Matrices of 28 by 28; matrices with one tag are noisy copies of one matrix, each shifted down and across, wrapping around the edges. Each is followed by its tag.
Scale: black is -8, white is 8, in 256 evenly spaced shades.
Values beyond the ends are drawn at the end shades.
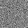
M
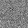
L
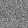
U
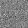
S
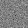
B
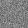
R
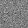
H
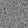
B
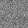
S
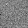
L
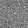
L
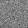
U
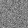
R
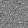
H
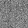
L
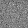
R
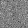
R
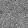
U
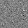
H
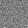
H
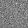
R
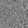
S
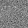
U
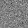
B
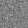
B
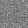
L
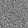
M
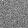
U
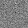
H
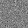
B
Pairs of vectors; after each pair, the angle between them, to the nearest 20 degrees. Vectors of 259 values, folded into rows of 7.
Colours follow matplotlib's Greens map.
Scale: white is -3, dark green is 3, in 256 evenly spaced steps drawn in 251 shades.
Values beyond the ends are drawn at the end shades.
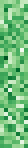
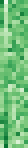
100 degrees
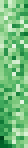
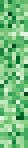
120 degrees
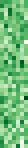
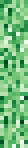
40 degrees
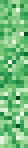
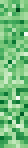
160 degrees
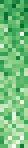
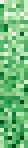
140 degrees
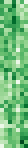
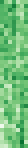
40 degrees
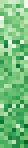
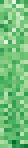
100 degrees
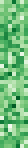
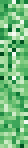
100 degrees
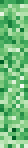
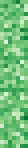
80 degrees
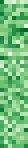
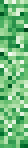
40 degrees
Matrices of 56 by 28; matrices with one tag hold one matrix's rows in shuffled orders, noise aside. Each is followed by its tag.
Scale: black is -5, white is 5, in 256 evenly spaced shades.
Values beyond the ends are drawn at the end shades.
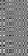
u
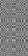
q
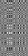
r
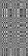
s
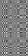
s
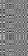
u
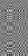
r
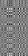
r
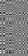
u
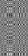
r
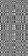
q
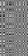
u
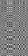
r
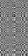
q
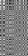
u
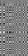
u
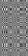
s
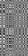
u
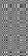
s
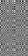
q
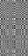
q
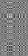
r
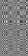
s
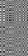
u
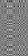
r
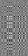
r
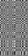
q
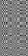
s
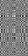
q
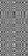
q
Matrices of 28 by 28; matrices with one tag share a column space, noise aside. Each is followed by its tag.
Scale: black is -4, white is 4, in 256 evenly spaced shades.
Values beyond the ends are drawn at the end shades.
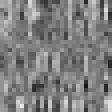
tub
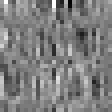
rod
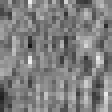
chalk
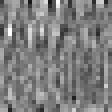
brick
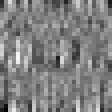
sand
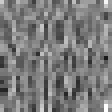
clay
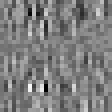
tub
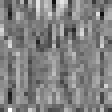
brick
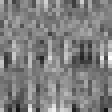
sand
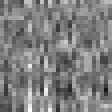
clay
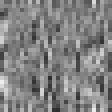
clay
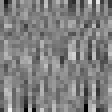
sand
